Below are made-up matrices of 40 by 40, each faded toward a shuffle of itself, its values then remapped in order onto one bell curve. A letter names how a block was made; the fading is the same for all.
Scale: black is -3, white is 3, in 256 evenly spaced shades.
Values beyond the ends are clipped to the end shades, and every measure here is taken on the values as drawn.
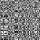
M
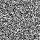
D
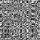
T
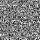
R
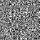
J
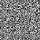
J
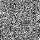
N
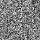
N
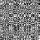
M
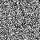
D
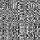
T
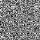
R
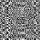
T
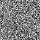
N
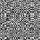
M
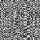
M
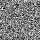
D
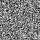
D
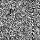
N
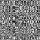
M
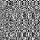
T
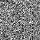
N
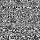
R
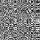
M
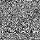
J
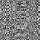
T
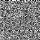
J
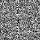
N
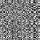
M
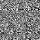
J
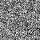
D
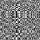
T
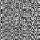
T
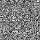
J
